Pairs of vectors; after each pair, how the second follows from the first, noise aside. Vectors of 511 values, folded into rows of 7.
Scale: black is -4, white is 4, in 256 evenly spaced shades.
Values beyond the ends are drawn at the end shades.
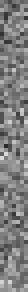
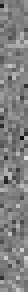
reversed, negated, partly zeroed.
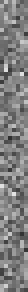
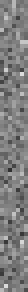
partly zeroed.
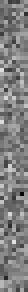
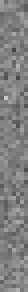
reversed, negated, shrunk.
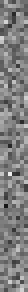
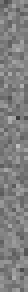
reversed, negated, shrunk.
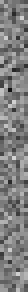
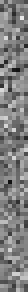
copied.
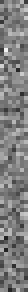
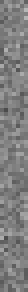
shrunk.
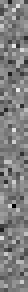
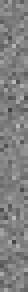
wrapped around, shrunk.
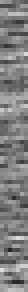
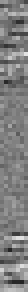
partly zeroed.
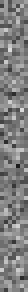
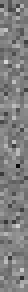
partly zeroed.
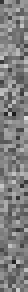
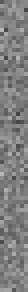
wrapped around, negated, shrunk.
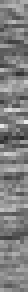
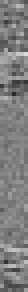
reversed, negated, partly zeroed.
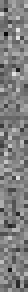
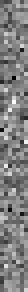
shuffled.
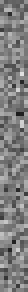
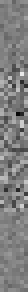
partly zeroed.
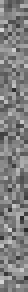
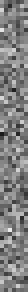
copied.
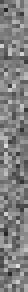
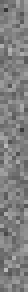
shrunk.
